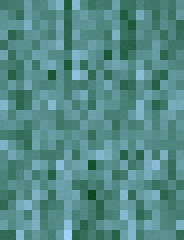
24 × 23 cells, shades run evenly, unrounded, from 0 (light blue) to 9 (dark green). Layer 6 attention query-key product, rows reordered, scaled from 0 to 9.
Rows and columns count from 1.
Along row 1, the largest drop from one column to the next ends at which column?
10
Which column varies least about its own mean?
6
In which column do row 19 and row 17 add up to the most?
12
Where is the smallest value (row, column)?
24, 9
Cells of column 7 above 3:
22
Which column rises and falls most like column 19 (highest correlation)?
23
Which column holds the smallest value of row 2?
18
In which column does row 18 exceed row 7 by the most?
7
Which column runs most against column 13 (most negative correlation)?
16
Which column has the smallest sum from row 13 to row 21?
19
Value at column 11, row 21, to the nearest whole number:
5
